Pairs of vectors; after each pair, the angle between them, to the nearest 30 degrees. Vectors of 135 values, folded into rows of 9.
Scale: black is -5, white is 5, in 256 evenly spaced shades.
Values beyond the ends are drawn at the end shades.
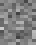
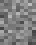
150 degrees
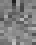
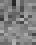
30 degrees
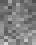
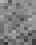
150 degrees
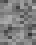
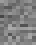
120 degrees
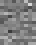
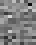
150 degrees
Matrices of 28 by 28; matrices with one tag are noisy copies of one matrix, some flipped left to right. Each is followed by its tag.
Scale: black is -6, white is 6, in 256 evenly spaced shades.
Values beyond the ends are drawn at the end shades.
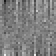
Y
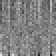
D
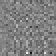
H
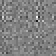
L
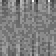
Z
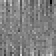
Y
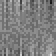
Y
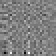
H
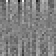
Z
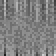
D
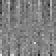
D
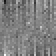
Y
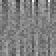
Z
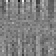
Z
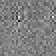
L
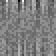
Z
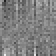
Y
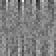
Z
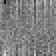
Y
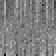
D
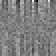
Z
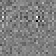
L
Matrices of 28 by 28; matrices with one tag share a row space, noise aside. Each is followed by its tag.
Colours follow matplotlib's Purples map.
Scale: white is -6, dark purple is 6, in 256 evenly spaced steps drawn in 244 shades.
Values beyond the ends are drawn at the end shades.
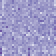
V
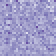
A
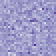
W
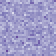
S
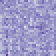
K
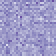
A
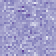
W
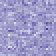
W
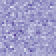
S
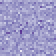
A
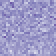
S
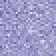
K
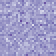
A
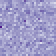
A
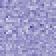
K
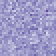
W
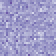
A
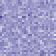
V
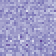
A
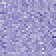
V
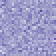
V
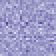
A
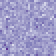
S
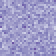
V
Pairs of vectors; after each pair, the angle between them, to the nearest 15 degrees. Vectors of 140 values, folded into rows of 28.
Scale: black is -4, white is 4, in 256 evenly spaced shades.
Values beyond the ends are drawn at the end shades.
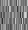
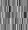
150 degrees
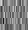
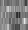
105 degrees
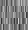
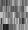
60 degrees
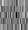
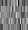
135 degrees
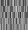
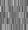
90 degrees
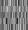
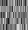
75 degrees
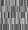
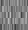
45 degrees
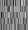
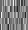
150 degrees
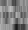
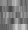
165 degrees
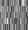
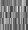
60 degrees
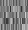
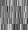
90 degrees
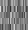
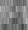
75 degrees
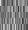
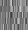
75 degrees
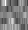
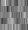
30 degrees
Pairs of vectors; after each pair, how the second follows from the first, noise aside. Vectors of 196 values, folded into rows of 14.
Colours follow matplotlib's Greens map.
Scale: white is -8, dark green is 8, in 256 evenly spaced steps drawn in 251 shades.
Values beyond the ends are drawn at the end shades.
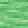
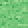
negated, partly zeroed.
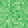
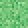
sign-scrambled.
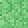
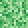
negated, scaled up.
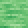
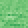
negated, partly zeroed.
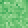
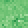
wrapped around, partly zeroed.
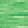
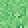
sign-scrambled.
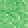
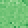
negated, partly zeroed.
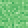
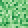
wrapped around, negated, scaled up.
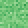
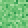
sign-scrambled.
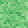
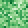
wrapped around, scaled up.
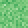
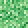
wrapped around, scaled up.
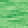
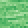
negated.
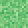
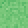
wrapped around, negated, shrunk.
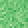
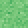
wrapped around, negated, shrunk.
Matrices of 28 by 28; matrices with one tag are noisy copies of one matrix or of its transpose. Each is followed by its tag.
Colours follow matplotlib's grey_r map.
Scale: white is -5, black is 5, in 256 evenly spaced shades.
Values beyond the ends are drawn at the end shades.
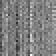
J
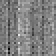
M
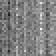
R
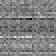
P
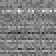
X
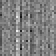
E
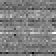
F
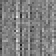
E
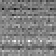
R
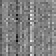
J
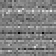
X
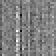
E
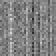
X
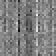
P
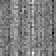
F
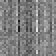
P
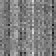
F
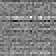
E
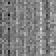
R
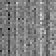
R
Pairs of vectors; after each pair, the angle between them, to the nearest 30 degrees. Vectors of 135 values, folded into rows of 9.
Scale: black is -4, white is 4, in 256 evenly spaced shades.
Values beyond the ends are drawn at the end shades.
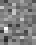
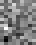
60 degrees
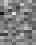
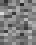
150 degrees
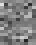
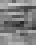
90 degrees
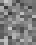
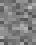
120 degrees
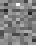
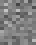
150 degrees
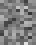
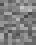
90 degrees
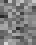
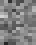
150 degrees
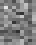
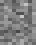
30 degrees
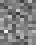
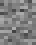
90 degrees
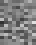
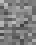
120 degrees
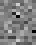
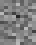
60 degrees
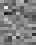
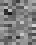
60 degrees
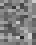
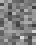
120 degrees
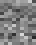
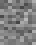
90 degrees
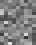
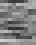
90 degrees
